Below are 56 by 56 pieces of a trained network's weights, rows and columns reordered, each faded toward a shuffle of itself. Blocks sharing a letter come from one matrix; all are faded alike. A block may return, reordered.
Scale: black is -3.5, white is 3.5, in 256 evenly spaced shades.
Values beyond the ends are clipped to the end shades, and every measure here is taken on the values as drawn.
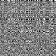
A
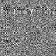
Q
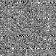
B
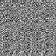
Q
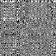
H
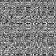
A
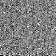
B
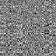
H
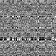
A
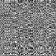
Q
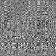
Q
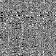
B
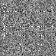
B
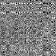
H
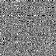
B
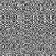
Q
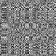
Q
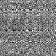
A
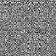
H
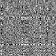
H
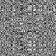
Q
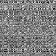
A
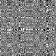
H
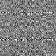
Q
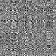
Q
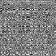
A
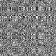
Q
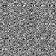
Q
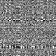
A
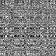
A
